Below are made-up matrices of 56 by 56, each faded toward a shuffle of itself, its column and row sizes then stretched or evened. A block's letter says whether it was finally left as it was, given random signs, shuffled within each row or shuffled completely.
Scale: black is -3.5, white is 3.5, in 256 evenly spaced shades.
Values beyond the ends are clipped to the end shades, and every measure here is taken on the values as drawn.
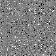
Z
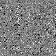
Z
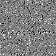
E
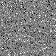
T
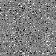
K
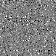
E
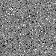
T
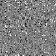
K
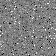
T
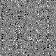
K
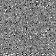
K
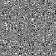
K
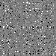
K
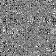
K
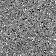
T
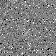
E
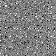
Z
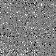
Z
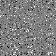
K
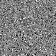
E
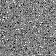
T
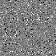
K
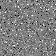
E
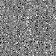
K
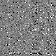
K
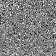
E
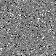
E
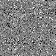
Z
